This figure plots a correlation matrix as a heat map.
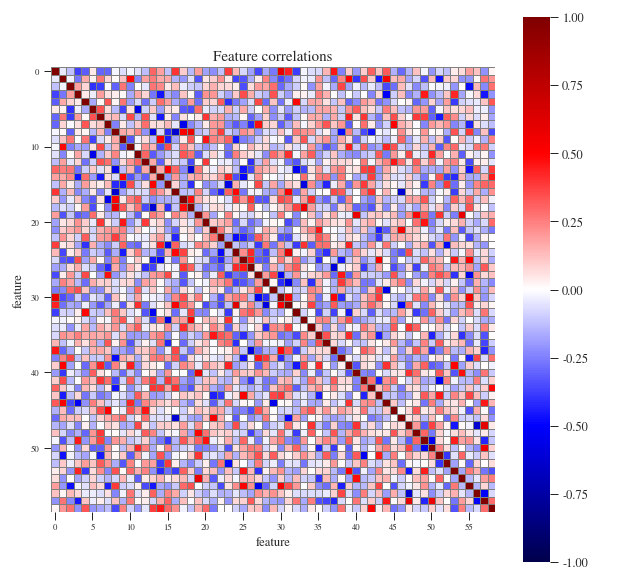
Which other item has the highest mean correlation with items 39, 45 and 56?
10
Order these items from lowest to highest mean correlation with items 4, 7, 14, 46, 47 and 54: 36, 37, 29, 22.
37, 29, 36, 22
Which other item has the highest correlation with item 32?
4
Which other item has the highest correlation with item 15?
13
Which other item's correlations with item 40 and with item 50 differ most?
19
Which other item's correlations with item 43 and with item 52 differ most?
51
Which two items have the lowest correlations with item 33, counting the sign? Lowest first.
15, 13
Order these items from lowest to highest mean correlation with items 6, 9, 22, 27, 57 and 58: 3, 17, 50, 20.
3, 17, 50, 20
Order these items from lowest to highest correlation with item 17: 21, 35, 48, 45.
35, 45, 21, 48
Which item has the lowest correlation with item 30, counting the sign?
27
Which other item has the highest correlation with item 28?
38
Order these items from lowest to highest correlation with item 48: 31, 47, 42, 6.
31, 42, 47, 6
